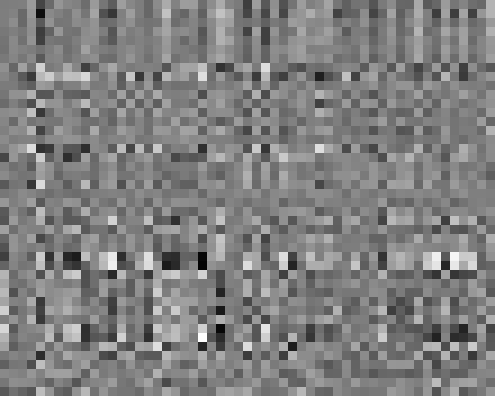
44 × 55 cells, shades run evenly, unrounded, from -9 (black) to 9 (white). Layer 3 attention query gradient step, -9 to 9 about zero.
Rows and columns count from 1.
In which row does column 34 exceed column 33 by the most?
39
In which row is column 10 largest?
9
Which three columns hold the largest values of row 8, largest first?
30, 5, 23
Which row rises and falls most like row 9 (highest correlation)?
12
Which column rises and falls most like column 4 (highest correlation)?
36
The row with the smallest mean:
38
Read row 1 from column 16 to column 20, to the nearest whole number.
0 -2 1 3 0
